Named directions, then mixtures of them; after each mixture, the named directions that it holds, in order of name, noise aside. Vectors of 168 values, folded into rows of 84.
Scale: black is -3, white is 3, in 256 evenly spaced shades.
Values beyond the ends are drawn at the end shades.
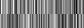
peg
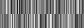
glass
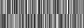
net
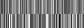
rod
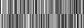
peg.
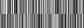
net, peg.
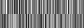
glass, net.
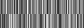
glass, net, rod.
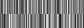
glass, net, rod.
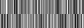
glass, net, peg.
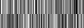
peg.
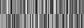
glass, net, peg.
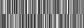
net.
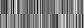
net, peg.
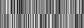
glass.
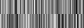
peg.
